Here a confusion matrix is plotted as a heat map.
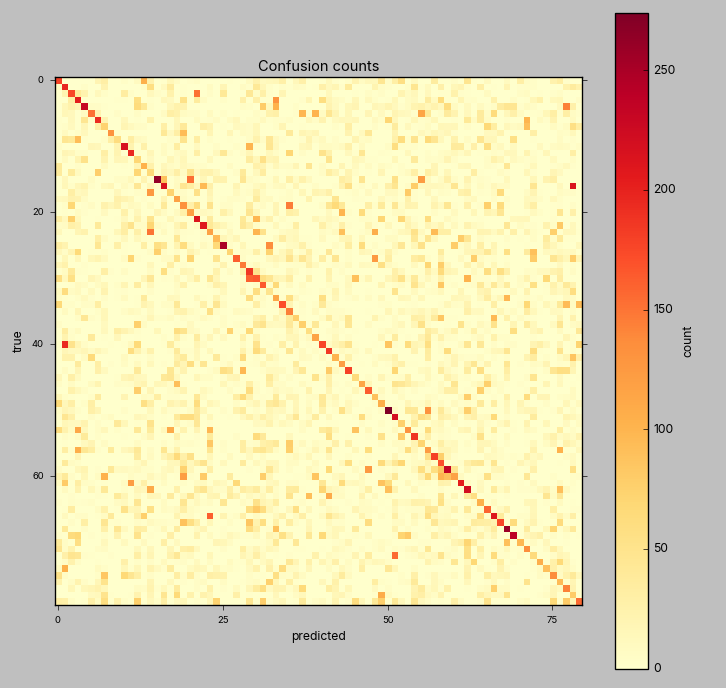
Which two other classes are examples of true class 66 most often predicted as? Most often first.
23, 13
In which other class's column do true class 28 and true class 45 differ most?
58
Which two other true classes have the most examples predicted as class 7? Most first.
60, 75
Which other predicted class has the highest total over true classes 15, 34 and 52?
20
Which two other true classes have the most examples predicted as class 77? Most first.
4, 34
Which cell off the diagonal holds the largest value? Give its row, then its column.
16, 78
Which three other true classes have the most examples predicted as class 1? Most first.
40, 74, 61
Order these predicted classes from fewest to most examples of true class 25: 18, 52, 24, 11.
11, 18, 52, 24
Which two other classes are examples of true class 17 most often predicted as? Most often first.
14, 53
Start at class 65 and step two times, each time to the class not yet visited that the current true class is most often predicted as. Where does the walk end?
29
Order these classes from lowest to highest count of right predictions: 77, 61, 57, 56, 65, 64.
64, 56, 77, 65, 57, 61
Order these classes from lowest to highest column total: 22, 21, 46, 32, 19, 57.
46, 22, 57, 32, 21, 19
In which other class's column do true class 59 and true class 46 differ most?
47
